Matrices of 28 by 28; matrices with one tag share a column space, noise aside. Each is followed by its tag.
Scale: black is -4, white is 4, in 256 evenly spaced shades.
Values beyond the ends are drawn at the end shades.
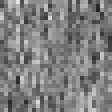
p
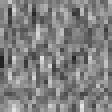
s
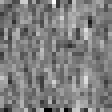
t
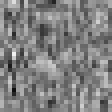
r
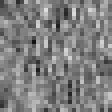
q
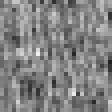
r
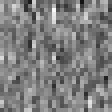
p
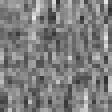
p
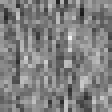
p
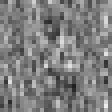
r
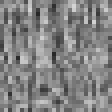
p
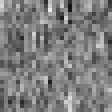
p
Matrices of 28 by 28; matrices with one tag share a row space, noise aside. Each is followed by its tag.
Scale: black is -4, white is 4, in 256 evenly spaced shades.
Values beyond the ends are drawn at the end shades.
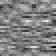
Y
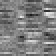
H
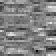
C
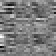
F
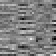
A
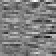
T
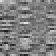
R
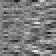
T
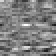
Y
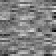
A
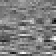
A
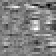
T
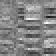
H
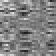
R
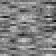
A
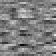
A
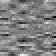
A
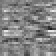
T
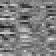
R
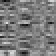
R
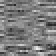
C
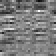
F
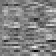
T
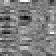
R
